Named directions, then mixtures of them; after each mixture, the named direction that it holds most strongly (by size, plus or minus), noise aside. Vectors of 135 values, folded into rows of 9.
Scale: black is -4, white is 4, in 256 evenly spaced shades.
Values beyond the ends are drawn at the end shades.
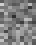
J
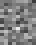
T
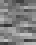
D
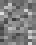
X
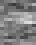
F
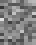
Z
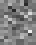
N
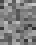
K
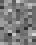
K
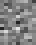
T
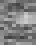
F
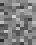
J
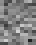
K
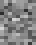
X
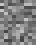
J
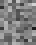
K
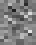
N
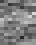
F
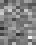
X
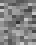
J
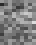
J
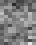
X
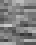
D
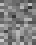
J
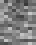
D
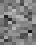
N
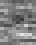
D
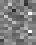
N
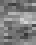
F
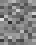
Z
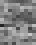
D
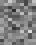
N
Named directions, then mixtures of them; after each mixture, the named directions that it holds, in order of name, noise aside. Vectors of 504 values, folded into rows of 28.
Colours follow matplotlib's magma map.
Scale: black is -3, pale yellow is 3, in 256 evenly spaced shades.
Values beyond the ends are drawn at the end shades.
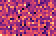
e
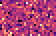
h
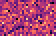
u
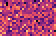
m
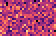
m.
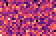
e, m.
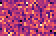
h, u.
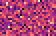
e, m.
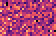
m.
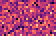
u.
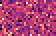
h.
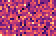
e.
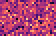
u.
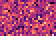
u.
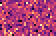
h.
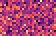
m.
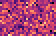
h, u.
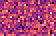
e, u.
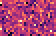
h, u.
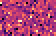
h.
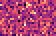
e, h.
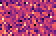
h, m.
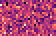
h, m.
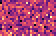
e, h.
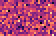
e, u.
